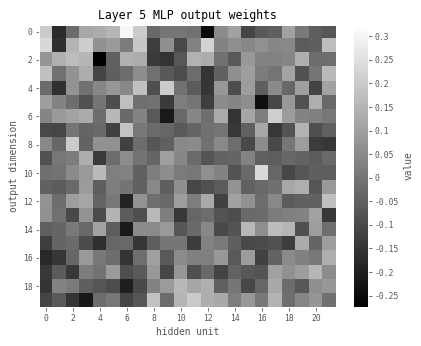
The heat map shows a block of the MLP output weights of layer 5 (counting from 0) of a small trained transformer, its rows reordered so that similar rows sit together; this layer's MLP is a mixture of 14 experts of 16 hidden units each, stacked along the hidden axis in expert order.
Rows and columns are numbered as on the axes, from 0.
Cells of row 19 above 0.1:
6
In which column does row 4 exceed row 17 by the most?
9
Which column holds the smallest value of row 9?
4
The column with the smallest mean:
1
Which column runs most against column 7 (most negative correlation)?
8
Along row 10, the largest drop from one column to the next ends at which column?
17
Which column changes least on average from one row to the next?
10
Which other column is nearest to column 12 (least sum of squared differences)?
11
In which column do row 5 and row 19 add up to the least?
3
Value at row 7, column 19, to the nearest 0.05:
0.15
